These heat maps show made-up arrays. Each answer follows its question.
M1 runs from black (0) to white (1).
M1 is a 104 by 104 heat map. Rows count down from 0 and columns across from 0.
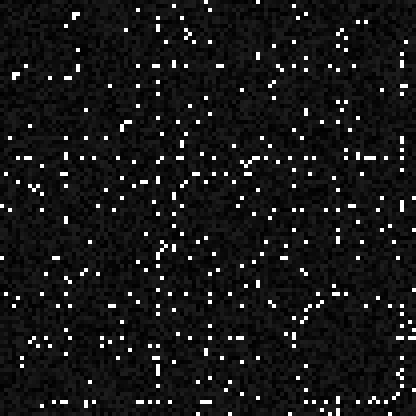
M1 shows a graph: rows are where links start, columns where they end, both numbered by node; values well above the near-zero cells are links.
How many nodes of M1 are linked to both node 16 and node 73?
1
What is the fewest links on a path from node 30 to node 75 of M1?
2
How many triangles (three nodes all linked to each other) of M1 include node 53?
1
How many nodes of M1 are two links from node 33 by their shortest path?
9
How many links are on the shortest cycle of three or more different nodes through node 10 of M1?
3
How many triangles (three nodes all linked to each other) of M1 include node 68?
0
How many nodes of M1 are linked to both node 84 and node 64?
2
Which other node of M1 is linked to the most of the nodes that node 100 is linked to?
node 39
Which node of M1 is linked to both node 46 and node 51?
node 45
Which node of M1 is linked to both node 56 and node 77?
node 43
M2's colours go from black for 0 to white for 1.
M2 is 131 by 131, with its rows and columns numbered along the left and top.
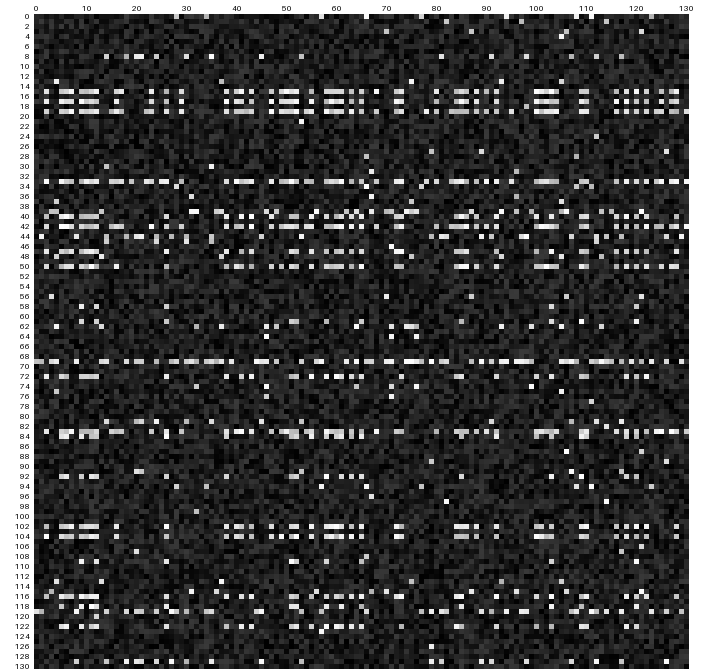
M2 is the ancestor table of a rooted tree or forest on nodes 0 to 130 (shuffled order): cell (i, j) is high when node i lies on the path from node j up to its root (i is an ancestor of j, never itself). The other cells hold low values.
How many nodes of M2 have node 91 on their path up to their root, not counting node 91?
5
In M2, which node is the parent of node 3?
56
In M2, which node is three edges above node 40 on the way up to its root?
50
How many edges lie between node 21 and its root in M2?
7
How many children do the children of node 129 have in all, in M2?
3
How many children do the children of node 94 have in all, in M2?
3
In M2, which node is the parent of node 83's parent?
19
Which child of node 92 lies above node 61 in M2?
118
